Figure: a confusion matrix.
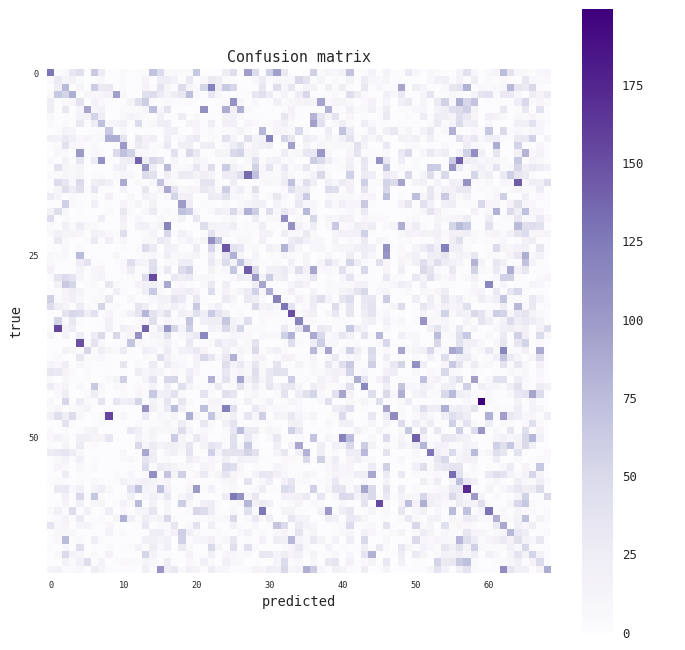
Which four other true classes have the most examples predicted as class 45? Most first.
59, 12, 36, 26
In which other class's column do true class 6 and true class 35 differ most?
1
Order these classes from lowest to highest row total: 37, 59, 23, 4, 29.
23, 29, 37, 4, 59
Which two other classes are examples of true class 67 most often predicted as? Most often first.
57, 56
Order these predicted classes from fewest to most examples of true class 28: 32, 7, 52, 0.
0, 7, 32, 52
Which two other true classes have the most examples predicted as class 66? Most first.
44, 50
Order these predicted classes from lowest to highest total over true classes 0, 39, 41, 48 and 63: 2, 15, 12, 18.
12, 2, 18, 15
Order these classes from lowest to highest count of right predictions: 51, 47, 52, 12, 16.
51, 16, 47, 52, 12
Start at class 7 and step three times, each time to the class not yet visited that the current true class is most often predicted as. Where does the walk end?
16
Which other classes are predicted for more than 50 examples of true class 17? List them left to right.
35, 46, 50, 54, 62
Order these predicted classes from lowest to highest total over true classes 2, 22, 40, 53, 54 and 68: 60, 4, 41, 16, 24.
60, 4, 41, 16, 24
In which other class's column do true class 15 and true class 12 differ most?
56
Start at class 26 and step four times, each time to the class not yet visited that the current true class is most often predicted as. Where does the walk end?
24
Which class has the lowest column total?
47
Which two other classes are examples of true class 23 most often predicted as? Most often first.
22, 56
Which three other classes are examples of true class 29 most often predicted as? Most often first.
60, 16, 2
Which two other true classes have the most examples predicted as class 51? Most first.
34, 59
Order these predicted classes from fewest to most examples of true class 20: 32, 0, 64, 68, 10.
68, 10, 64, 0, 32
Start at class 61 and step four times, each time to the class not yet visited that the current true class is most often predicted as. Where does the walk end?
55
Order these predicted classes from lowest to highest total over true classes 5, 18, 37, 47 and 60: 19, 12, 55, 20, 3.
12, 20, 3, 19, 55
